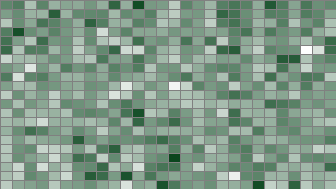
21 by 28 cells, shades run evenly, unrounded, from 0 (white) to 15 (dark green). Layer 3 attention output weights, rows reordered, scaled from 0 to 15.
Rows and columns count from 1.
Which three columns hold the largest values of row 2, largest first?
5, 19, 20
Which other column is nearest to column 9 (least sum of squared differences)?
13
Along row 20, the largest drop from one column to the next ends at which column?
12
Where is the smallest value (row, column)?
6, 26
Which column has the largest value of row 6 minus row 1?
3
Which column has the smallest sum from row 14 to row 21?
1
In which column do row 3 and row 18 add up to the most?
8
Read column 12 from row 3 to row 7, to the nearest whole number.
10 7 12 3 11
